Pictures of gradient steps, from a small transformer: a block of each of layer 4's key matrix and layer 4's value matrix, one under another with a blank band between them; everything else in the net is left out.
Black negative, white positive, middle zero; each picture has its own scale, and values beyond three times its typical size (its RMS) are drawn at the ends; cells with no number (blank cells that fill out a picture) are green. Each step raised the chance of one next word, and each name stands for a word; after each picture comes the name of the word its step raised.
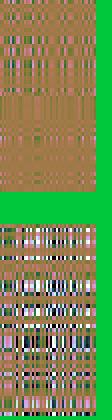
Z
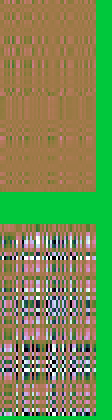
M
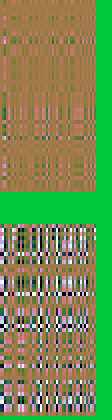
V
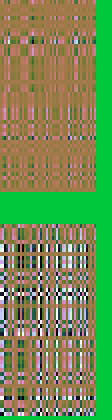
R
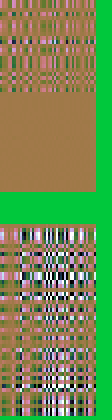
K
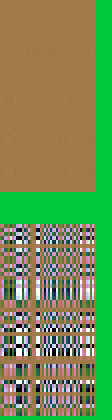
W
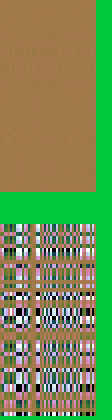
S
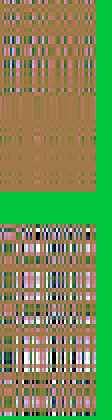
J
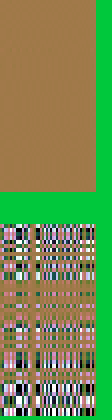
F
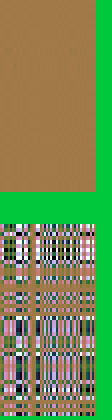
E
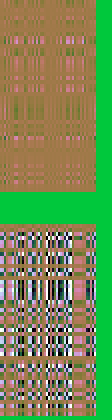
W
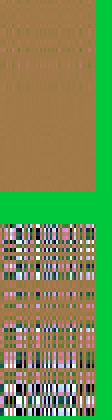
F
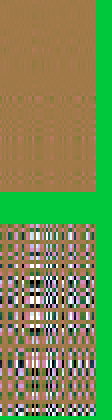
R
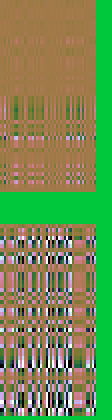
F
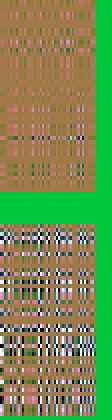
W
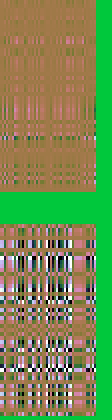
M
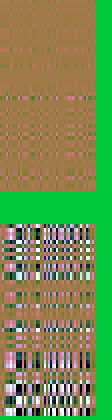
F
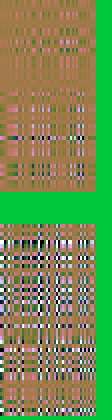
M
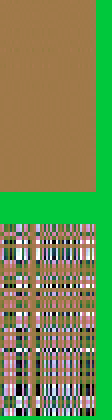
Z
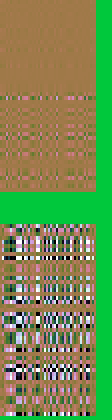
M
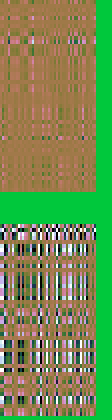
J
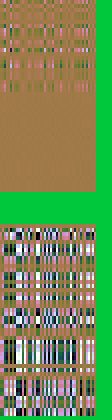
J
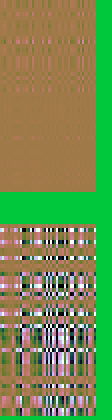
Z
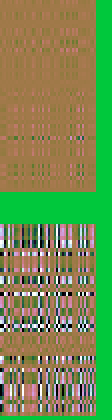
V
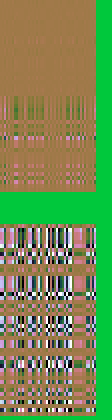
V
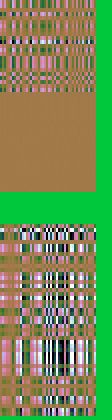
J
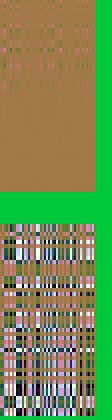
Z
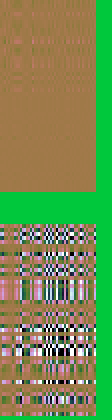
W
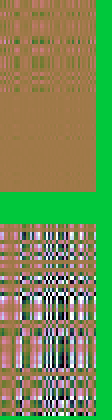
R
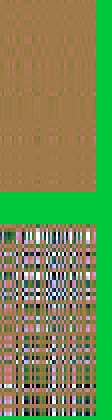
K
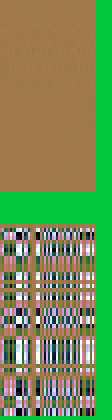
J
